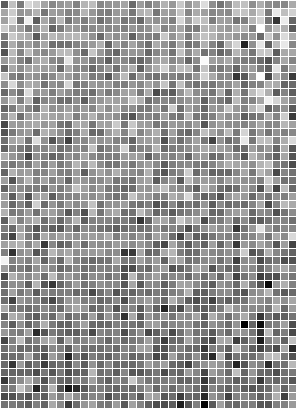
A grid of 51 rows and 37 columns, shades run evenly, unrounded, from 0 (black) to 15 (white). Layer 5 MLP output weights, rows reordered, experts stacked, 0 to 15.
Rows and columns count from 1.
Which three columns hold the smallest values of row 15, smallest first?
37, 17, 31
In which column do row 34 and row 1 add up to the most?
26
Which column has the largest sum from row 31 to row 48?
3
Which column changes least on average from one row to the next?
13
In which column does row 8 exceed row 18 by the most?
9
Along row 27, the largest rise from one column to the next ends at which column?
12
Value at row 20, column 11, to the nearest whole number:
10
